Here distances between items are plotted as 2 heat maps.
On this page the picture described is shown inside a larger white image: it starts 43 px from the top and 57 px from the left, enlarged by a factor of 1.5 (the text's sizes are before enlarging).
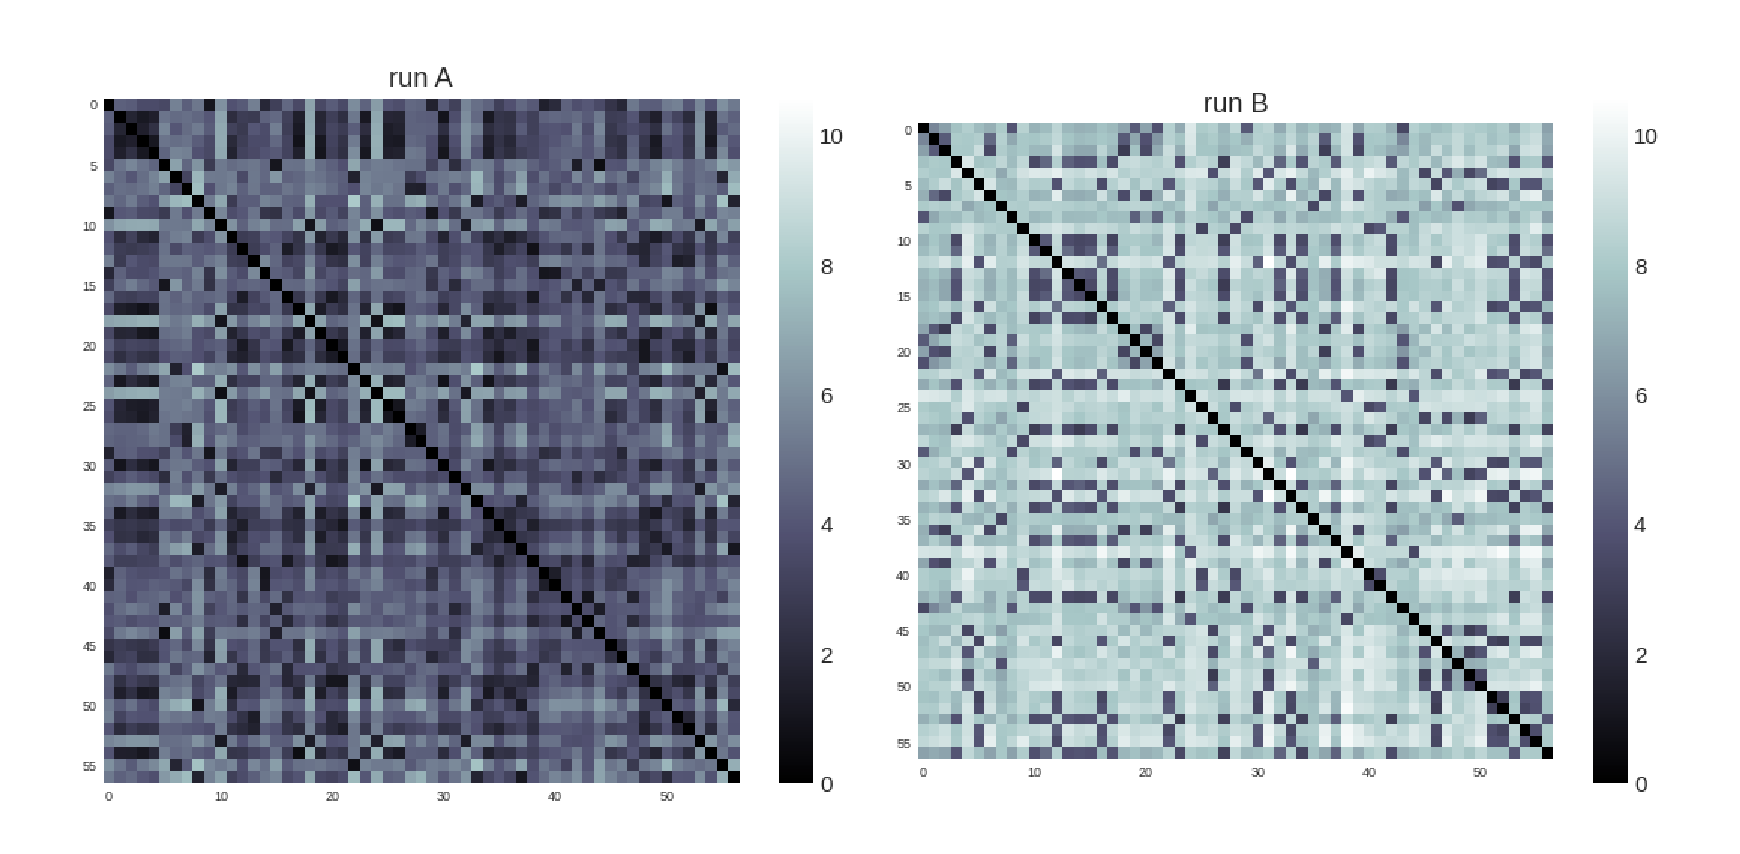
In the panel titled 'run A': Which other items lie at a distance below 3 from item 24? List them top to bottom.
10, 18, 32, 53
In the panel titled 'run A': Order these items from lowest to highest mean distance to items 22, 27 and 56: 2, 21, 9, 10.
21, 2, 9, 10
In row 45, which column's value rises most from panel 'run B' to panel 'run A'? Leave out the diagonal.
50
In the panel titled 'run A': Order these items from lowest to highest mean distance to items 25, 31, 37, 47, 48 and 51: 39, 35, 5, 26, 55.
35, 26, 39, 5, 55
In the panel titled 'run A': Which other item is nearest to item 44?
5
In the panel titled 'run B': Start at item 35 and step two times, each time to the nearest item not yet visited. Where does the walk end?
48
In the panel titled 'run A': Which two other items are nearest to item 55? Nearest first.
22, 6
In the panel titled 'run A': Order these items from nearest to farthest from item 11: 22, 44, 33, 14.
33, 14, 44, 22
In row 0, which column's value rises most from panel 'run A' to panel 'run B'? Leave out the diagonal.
9
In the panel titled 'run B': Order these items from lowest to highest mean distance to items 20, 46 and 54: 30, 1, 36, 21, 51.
51, 30, 1, 36, 21
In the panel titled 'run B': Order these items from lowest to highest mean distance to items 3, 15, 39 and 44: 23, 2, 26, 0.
23, 2, 0, 26
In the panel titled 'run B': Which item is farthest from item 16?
38
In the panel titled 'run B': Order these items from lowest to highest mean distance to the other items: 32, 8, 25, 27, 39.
27, 32, 8, 39, 25
